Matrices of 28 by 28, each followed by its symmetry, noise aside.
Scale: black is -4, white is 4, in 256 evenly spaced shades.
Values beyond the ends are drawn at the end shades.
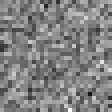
symmetric.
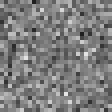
same after a half turn.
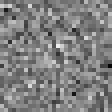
symmetric across the other diagonal.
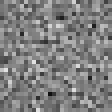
same after a half turn.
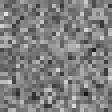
no symmetry.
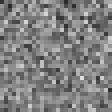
no symmetry.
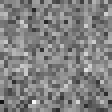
mirrored left to right.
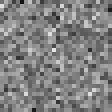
symmetric.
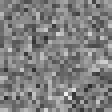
symmetric.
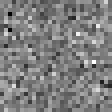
same after a half turn.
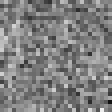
antisymmetric.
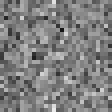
mirrored top to bottom.
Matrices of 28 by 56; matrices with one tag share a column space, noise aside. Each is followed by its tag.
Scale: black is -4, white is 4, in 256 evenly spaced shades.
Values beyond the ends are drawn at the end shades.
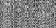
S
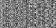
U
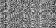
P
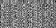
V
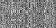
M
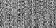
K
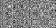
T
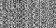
U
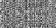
M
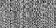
S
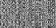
K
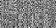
K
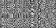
P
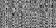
S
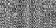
S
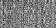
M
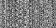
U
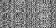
P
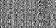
K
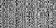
S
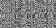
P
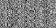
U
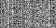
U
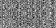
T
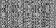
S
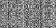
T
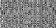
M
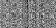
P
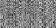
K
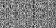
T
